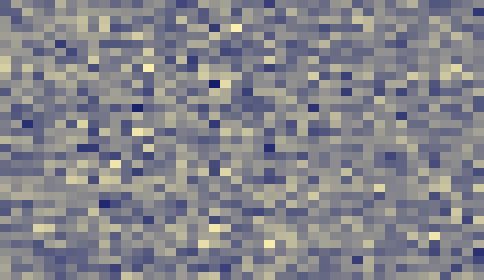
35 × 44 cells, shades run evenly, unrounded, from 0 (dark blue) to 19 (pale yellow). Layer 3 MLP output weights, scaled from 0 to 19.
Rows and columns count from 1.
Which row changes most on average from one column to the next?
16
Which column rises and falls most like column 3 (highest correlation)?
12
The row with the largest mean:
24
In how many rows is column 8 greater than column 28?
21
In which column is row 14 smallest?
13
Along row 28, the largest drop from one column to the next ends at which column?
43
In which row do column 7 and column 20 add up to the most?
29
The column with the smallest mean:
37
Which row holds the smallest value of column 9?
19
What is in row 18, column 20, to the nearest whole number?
6
